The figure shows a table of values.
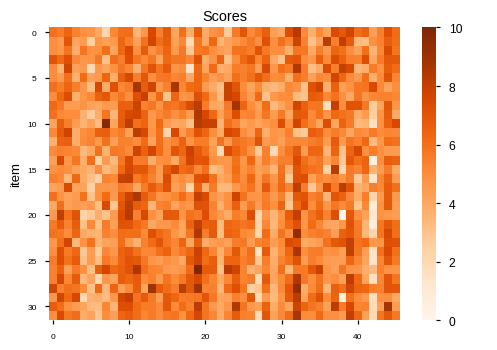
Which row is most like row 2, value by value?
5
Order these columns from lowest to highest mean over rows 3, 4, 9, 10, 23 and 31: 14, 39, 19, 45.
14, 45, 39, 19
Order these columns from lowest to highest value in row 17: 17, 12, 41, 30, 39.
41, 17, 12, 30, 39
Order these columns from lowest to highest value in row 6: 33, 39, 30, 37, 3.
33, 30, 39, 3, 37
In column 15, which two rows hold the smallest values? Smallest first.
11, 7
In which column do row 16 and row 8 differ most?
40
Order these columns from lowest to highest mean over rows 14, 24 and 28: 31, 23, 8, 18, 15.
8, 23, 15, 31, 18
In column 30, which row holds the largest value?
10
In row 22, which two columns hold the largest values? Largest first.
32, 19
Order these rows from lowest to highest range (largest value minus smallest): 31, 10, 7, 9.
7, 9, 31, 10
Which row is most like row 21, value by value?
25
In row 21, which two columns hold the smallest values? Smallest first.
42, 27
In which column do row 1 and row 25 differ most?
18
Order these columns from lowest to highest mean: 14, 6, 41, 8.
6, 8, 41, 14
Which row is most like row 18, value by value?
9
